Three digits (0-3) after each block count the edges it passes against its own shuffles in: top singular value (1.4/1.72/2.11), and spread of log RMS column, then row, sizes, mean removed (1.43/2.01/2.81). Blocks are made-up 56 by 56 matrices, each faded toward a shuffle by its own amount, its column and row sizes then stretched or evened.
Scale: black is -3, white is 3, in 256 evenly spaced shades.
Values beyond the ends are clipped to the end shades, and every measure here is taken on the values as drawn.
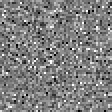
0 0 1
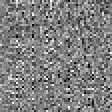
2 2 0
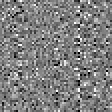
3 2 0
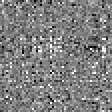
2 1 2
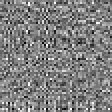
3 1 2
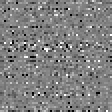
1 1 3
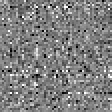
2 1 2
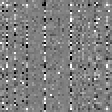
3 3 1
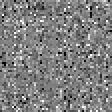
0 2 1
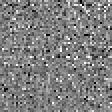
0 1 2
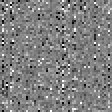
1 3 0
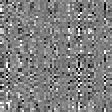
3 3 0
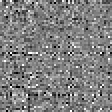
2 1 2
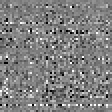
0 2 3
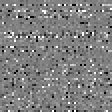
0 0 3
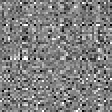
3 1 2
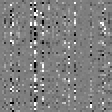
3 3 1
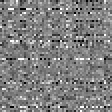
3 1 3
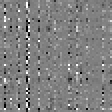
3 3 1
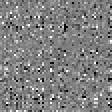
1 2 2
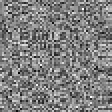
3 0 1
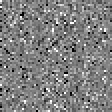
1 2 0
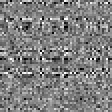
3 1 3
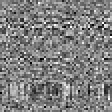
3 0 2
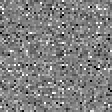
1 1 1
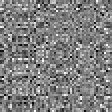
3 2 1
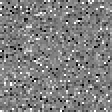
0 0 0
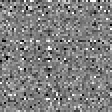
2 1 2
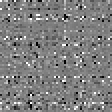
2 2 3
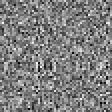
2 1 0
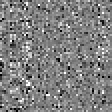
2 2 0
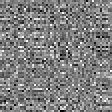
3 0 2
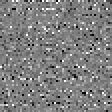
1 0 2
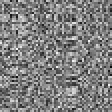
3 1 0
